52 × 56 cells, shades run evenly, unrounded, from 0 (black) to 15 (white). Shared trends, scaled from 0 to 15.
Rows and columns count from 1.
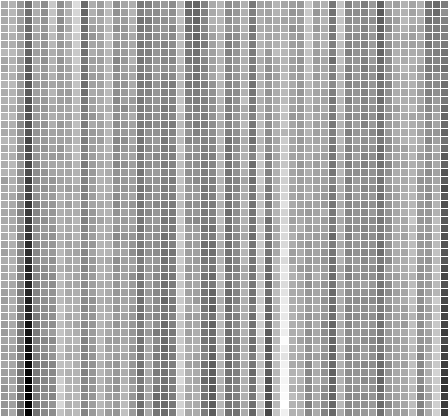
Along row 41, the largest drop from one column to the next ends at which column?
56
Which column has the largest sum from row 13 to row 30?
36
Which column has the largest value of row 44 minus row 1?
55
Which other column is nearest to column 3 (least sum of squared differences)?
5
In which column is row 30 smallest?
4
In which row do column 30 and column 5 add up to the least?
52
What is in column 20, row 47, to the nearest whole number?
7
